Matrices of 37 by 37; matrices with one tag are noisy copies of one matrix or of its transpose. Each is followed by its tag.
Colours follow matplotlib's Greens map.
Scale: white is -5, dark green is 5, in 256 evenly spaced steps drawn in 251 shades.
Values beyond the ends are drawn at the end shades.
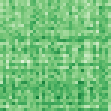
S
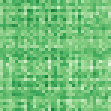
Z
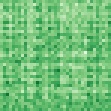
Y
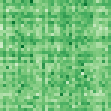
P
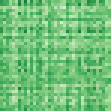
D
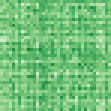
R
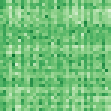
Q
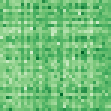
Y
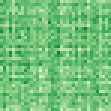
Z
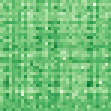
Y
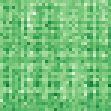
Y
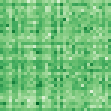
P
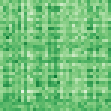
Y
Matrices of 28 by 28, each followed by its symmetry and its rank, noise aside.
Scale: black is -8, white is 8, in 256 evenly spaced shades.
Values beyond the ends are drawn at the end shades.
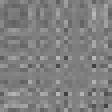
symmetric, rank two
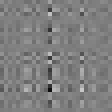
no symmetry, rank one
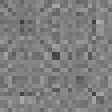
symmetric, rank three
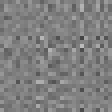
no symmetry, rank three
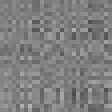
no symmetry, rank three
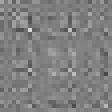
symmetric, rank three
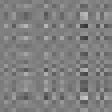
no symmetry, rank one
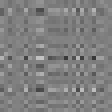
no symmetry, rank one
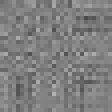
symmetric, rank three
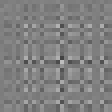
symmetric, rank one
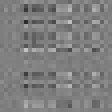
no symmetry, rank one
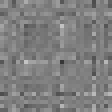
symmetric, rank two
